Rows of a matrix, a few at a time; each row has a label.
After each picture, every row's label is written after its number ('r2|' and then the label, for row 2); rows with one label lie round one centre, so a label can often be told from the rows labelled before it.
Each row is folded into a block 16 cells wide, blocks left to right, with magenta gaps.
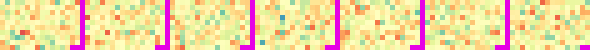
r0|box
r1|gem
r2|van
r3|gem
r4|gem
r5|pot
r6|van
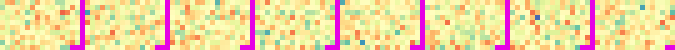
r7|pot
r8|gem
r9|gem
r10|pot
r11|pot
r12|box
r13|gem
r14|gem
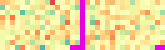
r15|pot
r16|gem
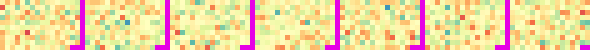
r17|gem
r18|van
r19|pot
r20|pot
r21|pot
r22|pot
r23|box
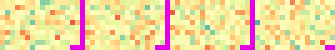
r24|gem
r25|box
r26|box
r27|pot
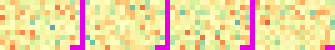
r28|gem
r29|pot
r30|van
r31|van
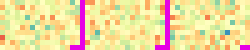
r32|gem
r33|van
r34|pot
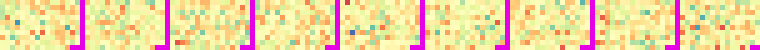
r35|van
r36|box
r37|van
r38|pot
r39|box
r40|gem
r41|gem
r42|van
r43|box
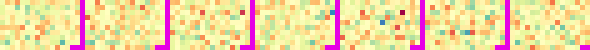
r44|pot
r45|pot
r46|box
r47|gem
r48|van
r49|gem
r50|pot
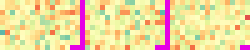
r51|van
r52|gem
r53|box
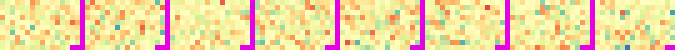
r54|pot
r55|van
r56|pot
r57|pot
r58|van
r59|van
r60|pot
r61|gem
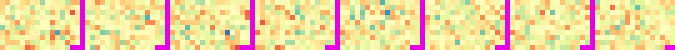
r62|box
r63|pot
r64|box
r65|box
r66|box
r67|box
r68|box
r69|gem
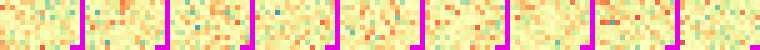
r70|gem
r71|pot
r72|pot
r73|pot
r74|gem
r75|box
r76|van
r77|van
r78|gem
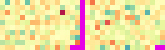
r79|pot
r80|box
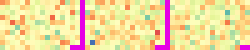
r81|box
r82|pot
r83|pot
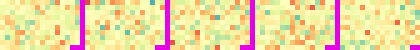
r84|van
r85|box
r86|gem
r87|pot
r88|pot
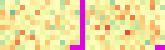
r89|pot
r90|pot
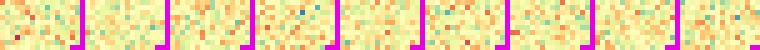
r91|gem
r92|pot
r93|box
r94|pot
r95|pot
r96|pot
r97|box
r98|gem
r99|gem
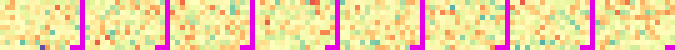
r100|pot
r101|van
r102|pot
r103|van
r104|pot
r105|gem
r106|gem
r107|van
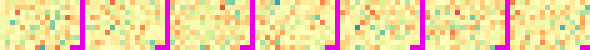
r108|pot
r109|van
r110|box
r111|pot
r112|box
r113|box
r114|gem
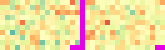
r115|box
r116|box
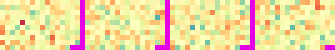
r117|box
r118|box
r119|gem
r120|van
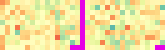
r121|gem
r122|box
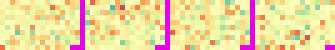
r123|pot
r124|van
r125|gem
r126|pot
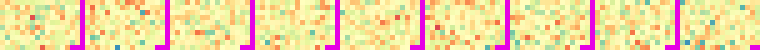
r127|gem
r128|van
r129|gem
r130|pot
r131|pot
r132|pot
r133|pot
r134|pot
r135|pot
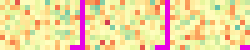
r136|gem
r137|box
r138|gem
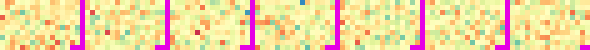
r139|pot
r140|gem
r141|gem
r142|gem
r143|gem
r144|box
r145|pot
